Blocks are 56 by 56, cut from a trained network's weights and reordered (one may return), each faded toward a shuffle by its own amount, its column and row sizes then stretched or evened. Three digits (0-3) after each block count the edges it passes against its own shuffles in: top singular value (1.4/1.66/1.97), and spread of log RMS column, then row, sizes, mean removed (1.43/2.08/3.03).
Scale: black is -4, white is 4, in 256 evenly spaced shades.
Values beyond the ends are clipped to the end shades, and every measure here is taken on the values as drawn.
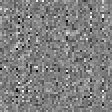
0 2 1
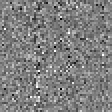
1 2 0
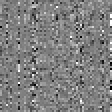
2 3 0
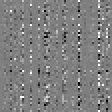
1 3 1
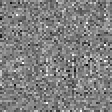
2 1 1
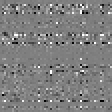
3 2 3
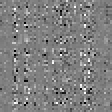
0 3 2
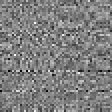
3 0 2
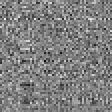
3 0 2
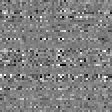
0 1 3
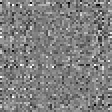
1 2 2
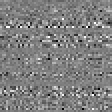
3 0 3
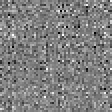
1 2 2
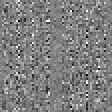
2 3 0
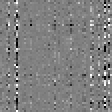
2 3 0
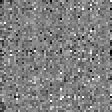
2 2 1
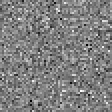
1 0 0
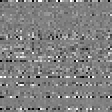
2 1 3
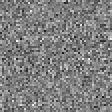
2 0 1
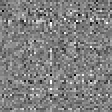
2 1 2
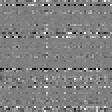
3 1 3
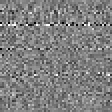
3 0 2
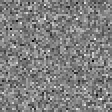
1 0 0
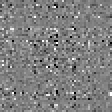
0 2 2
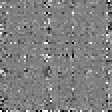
1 2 2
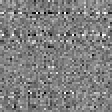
3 1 2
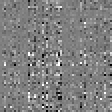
1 3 2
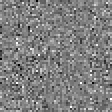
0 2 0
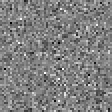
0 1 1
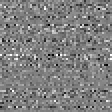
0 0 3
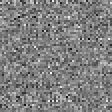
1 0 2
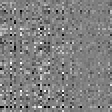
3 3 2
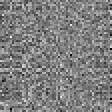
3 2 0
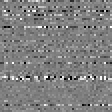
1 0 3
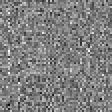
3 1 0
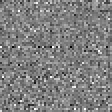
0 0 2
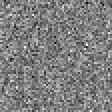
0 0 0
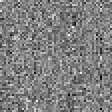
2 1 0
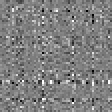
3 2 2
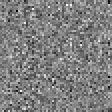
0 1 0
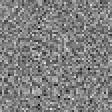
3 0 0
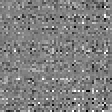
1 2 3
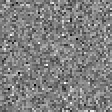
0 0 0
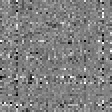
0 2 2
